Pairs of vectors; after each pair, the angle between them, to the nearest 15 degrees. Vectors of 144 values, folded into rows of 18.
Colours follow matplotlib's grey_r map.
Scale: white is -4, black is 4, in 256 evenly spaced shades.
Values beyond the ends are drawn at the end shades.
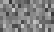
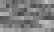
105 degrees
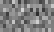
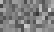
60 degrees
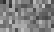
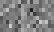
90 degrees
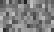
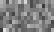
165 degrees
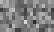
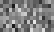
105 degrees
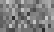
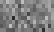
15 degrees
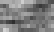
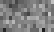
120 degrees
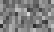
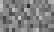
75 degrees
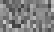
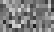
165 degrees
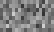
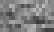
75 degrees
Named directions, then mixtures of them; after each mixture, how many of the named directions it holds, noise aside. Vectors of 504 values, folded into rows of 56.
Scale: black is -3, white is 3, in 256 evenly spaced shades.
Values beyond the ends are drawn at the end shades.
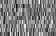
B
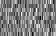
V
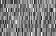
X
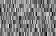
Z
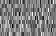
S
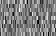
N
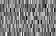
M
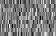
four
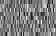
one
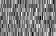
one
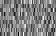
four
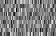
three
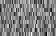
two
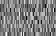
one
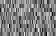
one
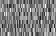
four
